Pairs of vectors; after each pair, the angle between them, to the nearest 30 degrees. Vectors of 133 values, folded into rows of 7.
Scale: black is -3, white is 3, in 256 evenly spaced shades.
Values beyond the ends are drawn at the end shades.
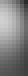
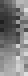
150 degrees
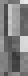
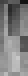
150 degrees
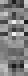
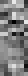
150 degrees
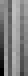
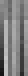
30 degrees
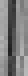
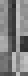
60 degrees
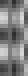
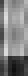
60 degrees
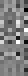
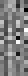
30 degrees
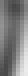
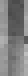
60 degrees
